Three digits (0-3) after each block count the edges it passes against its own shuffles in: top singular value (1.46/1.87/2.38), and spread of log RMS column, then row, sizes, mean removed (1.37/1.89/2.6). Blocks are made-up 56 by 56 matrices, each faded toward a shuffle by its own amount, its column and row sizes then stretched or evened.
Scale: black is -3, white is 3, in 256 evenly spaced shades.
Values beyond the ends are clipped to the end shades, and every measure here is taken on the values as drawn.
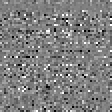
1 1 3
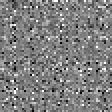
1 2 2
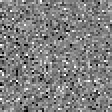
0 1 0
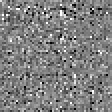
0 2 2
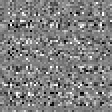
2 1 3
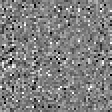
1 2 1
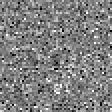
1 0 1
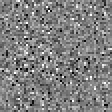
1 2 1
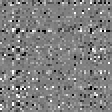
2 2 3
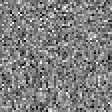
1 1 0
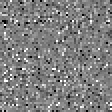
0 0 1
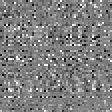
2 0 3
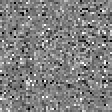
1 1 1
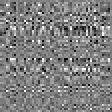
3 2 3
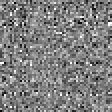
1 2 2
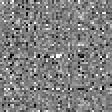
2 2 2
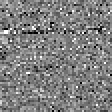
1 0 2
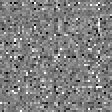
1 1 2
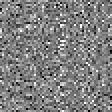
2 2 0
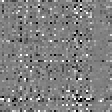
1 3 3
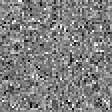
1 0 1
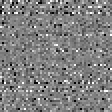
1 0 3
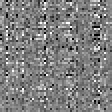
2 3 2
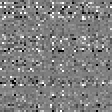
2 2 3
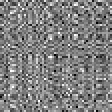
3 1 2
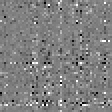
1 2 2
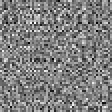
3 0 2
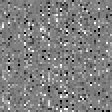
1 3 0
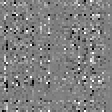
0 3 2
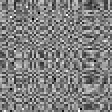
3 1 0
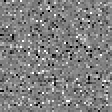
0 1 1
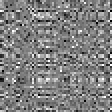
3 2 2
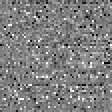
1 0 2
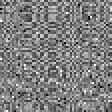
3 0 0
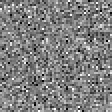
0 1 0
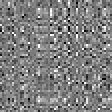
3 3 1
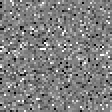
1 0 0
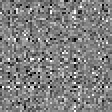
2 2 2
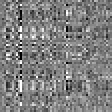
3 3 2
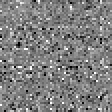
1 1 2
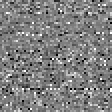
1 0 2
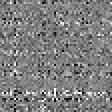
1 2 3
